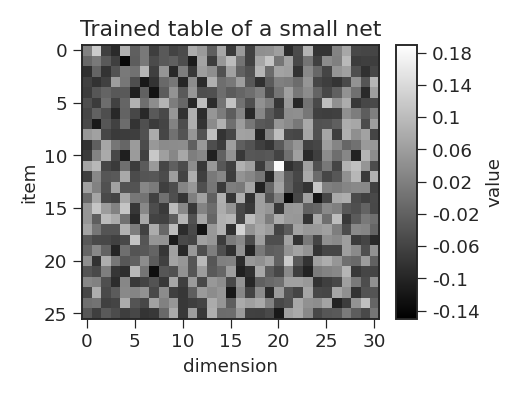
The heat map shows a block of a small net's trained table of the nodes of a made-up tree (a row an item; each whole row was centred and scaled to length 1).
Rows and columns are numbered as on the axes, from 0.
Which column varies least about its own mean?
8
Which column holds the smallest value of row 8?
18
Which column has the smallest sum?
3
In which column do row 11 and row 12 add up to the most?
20
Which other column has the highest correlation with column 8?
5
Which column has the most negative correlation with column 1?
21
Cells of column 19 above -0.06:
23
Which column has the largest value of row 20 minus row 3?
12
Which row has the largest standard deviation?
11
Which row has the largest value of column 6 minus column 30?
2
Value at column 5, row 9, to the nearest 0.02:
0.06
